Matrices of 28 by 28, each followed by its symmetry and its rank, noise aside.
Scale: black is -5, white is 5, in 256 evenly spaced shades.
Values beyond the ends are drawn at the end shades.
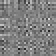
antisymmetric, rank two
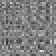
no symmetry, rank three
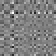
symmetric, rank one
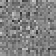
symmetric, rank three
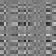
no symmetry, rank one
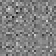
symmetric, rank three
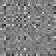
symmetric, rank two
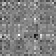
symmetric, rank two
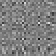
symmetric, rank two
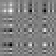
symmetric, rank one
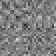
symmetric, rank three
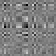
symmetric, rank one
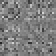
symmetric, rank three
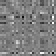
no symmetry, rank two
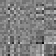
symmetric, rank one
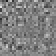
antisymmetric, rank two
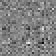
symmetric, rank three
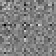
symmetric, rank three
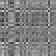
no symmetry, rank one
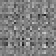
no symmetry, rank three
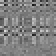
no symmetry, rank one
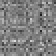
antisymmetric, rank two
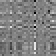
no symmetry, rank one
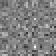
no symmetry, rank three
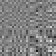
no symmetry, rank two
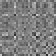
symmetric, rank two
